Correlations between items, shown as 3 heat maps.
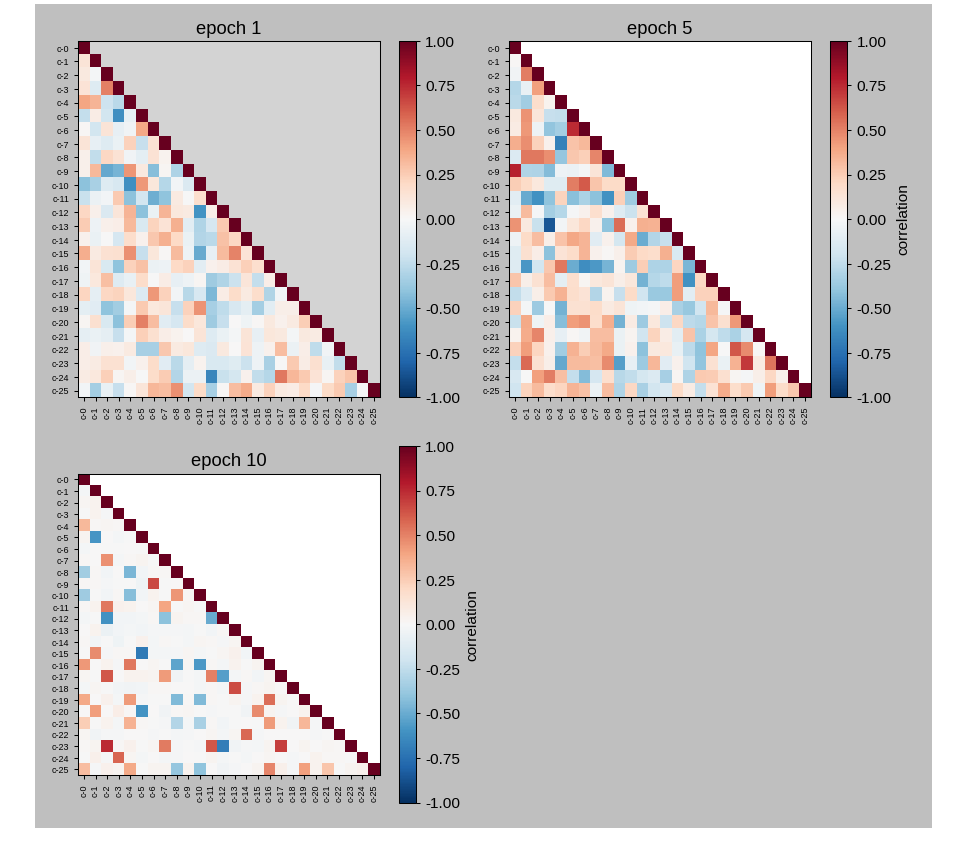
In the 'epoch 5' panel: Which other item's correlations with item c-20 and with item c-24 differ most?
c-6
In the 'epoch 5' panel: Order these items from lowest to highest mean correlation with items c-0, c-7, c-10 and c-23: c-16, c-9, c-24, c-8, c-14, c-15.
c-16, c-24, c-15, c-14, c-9, c-8
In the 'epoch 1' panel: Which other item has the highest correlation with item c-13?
c-15
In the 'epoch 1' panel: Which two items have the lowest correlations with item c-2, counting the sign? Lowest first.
c-9, c-19
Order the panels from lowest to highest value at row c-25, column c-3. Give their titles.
epoch 1, epoch 10, epoch 5
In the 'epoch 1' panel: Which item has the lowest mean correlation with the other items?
c-11
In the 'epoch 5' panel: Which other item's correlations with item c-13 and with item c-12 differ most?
c-9
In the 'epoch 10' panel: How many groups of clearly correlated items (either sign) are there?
7
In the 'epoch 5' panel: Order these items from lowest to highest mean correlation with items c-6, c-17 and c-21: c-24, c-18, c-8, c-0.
c-24, c-18, c-0, c-8
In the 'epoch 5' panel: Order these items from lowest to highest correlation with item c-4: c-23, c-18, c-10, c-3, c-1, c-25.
c-23, c-1, c-10, c-3, c-25, c-18
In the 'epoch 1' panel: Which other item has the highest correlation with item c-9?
c-4
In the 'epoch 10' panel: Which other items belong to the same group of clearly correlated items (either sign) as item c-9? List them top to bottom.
c-6
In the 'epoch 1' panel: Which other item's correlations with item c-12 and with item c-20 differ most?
c-5
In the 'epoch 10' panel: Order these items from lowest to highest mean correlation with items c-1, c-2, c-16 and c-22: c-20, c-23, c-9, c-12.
c-12, c-9, c-20, c-23
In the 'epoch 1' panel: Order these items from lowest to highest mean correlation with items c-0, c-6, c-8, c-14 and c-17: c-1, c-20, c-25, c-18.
c-1, c-20, c-18, c-25
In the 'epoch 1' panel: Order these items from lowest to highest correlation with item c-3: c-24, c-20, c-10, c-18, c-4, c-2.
c-20, c-4, c-10, c-24, c-18, c-2
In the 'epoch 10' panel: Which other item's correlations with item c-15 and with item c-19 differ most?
c-5
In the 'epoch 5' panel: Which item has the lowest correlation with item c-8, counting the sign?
c-11
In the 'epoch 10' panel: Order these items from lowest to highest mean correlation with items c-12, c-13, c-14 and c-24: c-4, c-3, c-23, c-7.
c-23, c-7, c-4, c-3
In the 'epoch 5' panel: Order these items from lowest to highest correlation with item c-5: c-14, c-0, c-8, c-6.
c-0, c-8, c-14, c-6
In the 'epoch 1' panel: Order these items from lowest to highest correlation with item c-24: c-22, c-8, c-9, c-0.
c-8, c-9, c-0, c-22
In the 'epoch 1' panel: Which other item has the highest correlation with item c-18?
c-6
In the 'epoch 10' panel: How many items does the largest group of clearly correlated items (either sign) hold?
8
